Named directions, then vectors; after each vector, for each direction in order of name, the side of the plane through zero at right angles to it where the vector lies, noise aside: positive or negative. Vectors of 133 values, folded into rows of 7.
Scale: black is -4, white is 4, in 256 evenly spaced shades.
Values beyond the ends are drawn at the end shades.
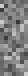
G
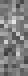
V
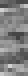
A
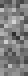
positive, negative, positive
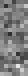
positive, positive, negative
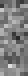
positive, negative, positive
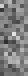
negative, positive, negative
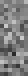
negative, negative, positive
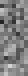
positive, negative, negative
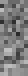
positive, negative, negative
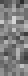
positive, positive, positive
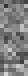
positive, positive, negative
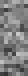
negative, negative, positive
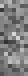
negative, positive, negative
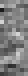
negative, positive, positive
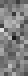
positive, negative, positive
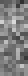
positive, positive, positive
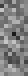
positive, negative, positive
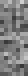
negative, negative, negative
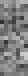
negative, negative, negative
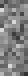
positive, negative, positive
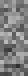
negative, negative, positive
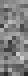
negative, negative, positive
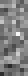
negative, positive, positive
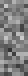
negative, negative, positive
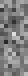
negative, positive, negative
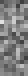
positive, positive, positive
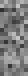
negative, positive, negative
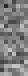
positive, positive, negative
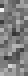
positive, negative, negative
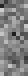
positive, negative, positive
